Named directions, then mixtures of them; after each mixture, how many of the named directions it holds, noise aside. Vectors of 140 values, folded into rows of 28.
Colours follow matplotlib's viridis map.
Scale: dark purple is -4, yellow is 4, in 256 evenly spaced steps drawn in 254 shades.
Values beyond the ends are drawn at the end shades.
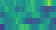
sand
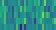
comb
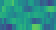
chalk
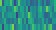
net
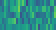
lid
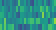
four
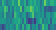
three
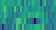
four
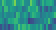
four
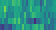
four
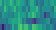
four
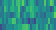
two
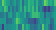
two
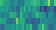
three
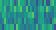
three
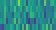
four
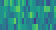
three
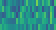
one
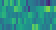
four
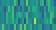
three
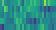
two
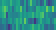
two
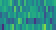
three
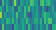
one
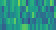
two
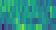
two
